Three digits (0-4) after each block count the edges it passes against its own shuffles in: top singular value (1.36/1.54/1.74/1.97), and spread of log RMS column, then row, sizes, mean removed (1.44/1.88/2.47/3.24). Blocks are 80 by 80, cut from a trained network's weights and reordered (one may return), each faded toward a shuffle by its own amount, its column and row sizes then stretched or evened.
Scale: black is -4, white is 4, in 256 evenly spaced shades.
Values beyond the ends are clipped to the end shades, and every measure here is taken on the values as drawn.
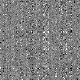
2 3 1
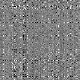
3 3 3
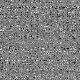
0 0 3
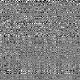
4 1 4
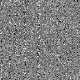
2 3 0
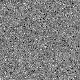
0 0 0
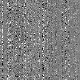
1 4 0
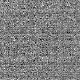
2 2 0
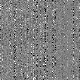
0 4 0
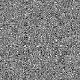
2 1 1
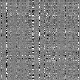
4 4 1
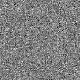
2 1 0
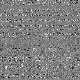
0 0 4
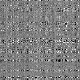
4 2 4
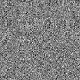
4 1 0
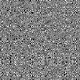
4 2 3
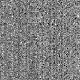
2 1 0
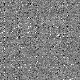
1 2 1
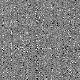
0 2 1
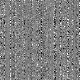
2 4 0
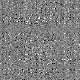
1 1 3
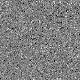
1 1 1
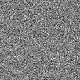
2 0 0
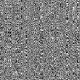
3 3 0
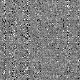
1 3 0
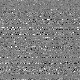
0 0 4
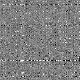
3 1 3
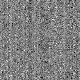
2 0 1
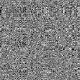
4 1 2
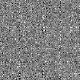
3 3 2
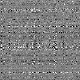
2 2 4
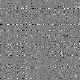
2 2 3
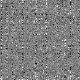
2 3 1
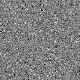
1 0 1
